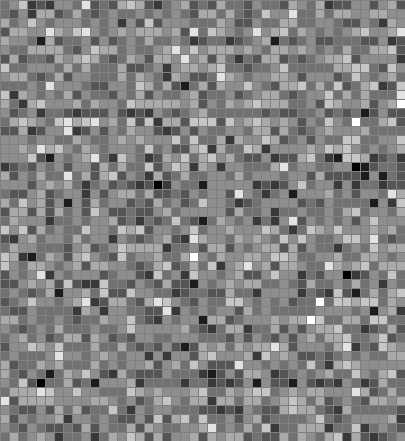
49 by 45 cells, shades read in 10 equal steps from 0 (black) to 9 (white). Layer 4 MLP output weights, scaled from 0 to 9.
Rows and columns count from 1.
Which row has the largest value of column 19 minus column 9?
35
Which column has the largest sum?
44
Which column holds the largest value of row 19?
32
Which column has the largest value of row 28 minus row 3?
14
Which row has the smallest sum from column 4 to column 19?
13
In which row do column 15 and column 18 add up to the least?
21
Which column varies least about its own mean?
12
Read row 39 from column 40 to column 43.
2 4 3 7
